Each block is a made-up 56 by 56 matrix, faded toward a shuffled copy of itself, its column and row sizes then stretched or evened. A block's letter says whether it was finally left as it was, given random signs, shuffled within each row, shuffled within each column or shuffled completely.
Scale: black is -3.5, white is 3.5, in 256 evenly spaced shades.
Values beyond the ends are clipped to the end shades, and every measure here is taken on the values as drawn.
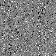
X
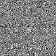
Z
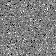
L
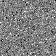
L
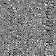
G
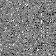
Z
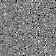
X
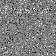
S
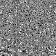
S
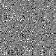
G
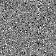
X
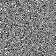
X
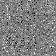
X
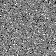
L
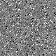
X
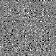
G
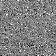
S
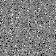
X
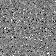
S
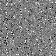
X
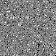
Z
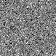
L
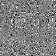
G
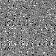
G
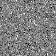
X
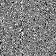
X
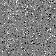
X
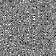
G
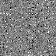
Z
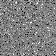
S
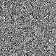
Z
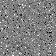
X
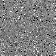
Z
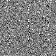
X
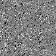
X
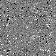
Z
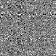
G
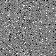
X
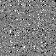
Z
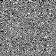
S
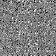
Z
